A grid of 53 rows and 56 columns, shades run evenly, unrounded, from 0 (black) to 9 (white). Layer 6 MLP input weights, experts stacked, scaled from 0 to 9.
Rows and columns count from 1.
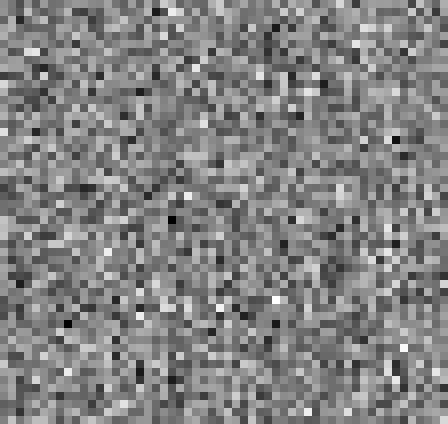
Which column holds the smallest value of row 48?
22
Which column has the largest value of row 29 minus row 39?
49
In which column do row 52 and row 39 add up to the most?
39
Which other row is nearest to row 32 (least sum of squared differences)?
37
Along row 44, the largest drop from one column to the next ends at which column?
52
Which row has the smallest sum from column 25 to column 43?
11
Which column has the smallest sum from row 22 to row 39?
42
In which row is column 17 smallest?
18
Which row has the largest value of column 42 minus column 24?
8
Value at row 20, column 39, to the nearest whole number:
4
